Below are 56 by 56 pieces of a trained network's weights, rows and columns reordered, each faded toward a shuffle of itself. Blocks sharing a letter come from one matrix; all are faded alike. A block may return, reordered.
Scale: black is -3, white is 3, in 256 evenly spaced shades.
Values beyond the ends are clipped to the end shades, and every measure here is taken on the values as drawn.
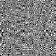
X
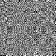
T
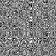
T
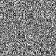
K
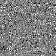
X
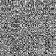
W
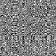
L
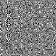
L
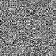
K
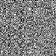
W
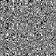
L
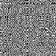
T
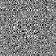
X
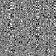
X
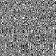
L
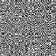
L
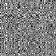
L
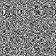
L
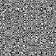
L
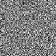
K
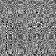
T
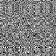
T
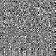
L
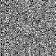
L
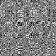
X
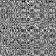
T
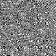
X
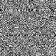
K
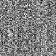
W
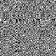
T
